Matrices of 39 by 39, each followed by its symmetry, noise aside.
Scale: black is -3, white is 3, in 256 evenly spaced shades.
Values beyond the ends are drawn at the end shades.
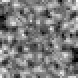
same after a half turn.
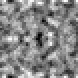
mirrored top to bottom.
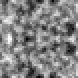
mirrored top to bottom.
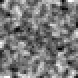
same after a half turn.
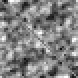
same after a half turn.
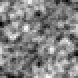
same after a half turn.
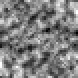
same after a half turn.
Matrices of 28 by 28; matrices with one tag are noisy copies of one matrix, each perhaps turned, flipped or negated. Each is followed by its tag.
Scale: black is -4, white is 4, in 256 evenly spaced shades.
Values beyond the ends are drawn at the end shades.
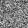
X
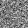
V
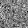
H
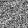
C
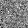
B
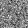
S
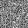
S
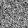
H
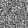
S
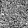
H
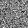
V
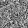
V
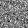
C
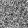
H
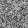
X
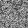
X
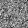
S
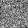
H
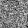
H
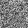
H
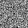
C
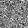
X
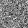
H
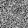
S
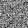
C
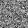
B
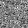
C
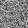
H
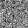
H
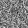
V
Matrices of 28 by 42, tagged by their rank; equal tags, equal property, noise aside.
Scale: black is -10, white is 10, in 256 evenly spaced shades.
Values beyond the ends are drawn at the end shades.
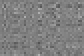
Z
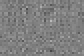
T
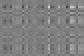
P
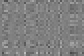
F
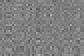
T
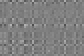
P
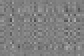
F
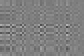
P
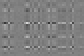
P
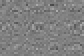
T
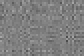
T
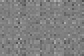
Z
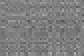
T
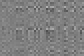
F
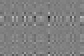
P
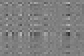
P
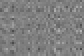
F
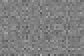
Z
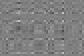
F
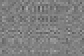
Z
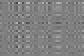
P
